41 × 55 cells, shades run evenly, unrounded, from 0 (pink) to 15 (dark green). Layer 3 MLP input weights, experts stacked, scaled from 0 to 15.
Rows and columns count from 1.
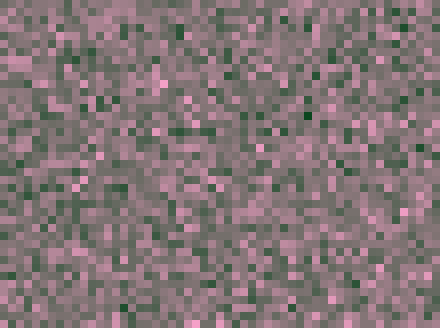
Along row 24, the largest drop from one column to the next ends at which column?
28
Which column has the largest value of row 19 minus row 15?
53
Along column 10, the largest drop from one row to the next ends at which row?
24
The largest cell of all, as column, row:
39, 15
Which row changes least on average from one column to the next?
1
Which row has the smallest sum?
41
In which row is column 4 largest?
25
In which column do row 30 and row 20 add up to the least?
13
